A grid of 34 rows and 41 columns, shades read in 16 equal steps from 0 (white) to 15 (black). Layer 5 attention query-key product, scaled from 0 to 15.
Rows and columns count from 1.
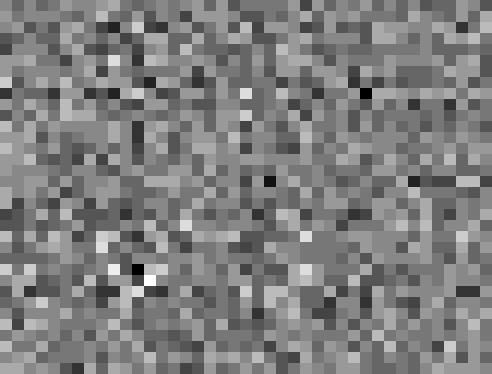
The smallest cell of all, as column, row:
13, 26
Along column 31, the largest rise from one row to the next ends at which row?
9
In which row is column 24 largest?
8
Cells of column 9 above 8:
15
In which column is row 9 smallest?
21
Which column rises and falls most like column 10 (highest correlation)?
3
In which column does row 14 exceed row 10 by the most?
6
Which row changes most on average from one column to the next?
27
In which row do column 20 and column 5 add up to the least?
22
